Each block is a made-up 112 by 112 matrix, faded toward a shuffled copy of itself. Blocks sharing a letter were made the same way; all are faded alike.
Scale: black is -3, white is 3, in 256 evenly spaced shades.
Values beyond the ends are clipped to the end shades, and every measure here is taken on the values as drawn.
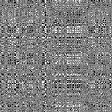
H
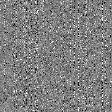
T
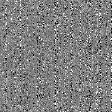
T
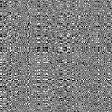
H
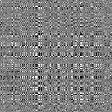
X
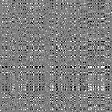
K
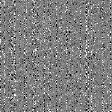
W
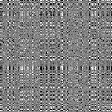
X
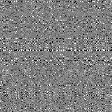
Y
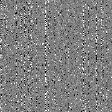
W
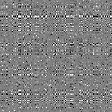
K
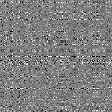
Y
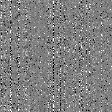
W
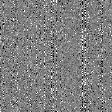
T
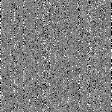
T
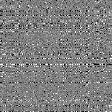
Y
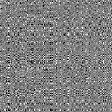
H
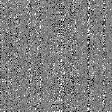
W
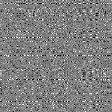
Y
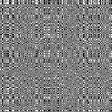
X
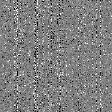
W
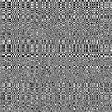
X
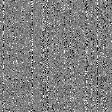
T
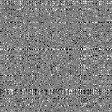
Y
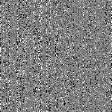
T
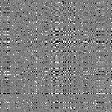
K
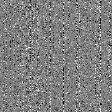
T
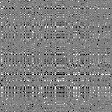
K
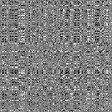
H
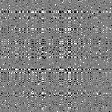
K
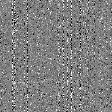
T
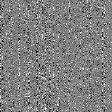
W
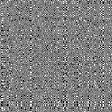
H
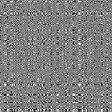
K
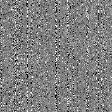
T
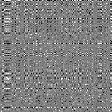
K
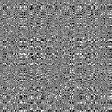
H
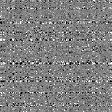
Y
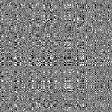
H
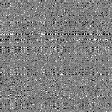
Y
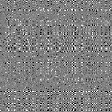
K
